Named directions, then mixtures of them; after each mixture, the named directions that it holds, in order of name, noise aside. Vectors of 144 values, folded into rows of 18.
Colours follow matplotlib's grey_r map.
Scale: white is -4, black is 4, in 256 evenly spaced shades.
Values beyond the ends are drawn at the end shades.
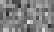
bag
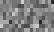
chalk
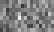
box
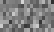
chalk.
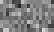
bag, chalk.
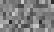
chalk.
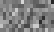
chalk.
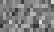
chalk.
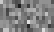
bag, chalk.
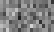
box, chalk.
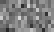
bag, box.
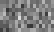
box.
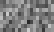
bag, chalk.
